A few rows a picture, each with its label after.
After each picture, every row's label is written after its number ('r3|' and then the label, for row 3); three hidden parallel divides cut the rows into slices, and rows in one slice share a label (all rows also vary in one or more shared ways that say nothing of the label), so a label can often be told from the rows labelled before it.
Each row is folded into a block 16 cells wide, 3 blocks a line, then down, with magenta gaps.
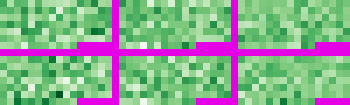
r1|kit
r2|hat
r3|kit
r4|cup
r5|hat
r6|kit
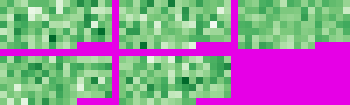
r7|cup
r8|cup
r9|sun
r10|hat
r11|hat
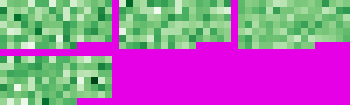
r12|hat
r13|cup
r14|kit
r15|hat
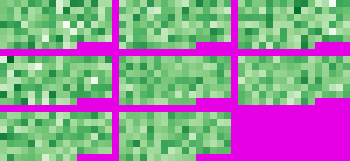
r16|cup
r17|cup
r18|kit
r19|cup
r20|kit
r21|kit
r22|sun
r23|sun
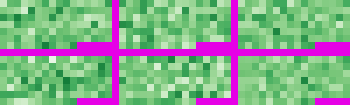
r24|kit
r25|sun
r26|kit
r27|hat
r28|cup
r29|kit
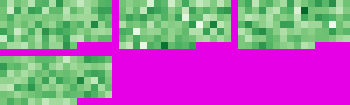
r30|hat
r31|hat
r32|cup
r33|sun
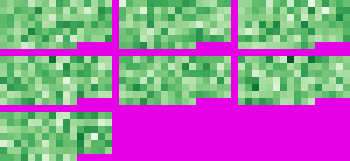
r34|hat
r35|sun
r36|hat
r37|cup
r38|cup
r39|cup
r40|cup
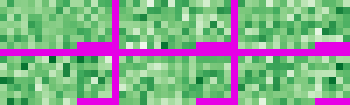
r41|kit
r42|hat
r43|hat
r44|cup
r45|sun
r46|hat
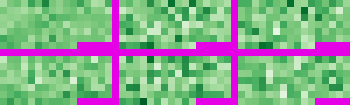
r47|sun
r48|cup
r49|cup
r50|sun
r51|cup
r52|sun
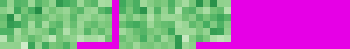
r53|kit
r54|sun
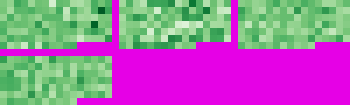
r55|hat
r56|cup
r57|sun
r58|sun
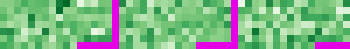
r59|kit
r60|kit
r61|cup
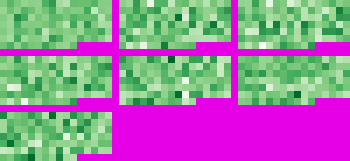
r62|sun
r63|hat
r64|hat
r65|hat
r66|cup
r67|sun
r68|cup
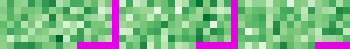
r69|cup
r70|cup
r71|hat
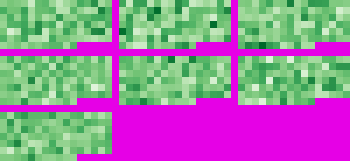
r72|kit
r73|hat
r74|cup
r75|sun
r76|cup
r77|hat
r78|sun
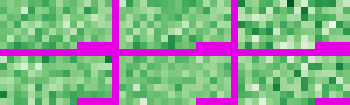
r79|sun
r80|sun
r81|cup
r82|sun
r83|kit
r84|hat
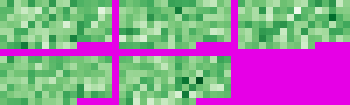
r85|cup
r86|sun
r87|sun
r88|sun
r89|kit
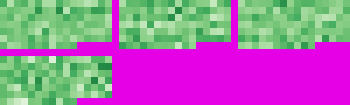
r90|kit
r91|sun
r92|kit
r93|hat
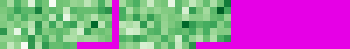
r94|hat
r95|hat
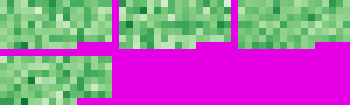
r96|cup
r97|kit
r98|sun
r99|sun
